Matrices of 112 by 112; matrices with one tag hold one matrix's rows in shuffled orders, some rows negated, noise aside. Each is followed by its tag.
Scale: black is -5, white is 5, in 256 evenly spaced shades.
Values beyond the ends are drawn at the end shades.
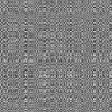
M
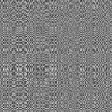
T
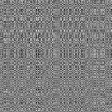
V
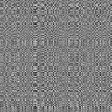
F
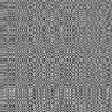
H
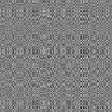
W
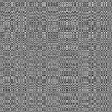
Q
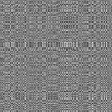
Q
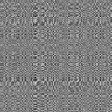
F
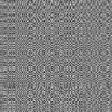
H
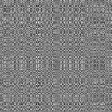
V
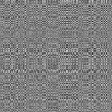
Q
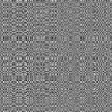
T
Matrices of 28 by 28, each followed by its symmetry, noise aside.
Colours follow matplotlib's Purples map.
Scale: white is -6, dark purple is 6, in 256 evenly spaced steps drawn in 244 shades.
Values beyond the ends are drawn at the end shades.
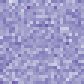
mirrored left to right.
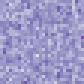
mirrored top to bottom.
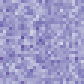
mirrored top to bottom.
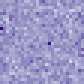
same after a half turn.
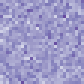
symmetric across the other diagonal.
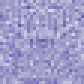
mirrored left to right.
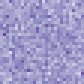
symmetric across the other diagonal.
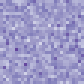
same after a half turn.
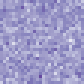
same after a half turn.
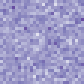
mirrored top to bottom.
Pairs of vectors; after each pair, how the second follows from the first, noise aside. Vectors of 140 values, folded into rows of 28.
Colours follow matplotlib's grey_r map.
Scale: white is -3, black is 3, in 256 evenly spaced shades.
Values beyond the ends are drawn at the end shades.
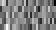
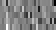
partly zeroed.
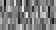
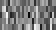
reversed, negated.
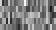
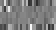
reversed, partly zeroed.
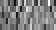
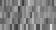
wrapped around, shrunk.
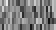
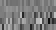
partly zeroed.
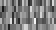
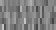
reversed, shrunk.
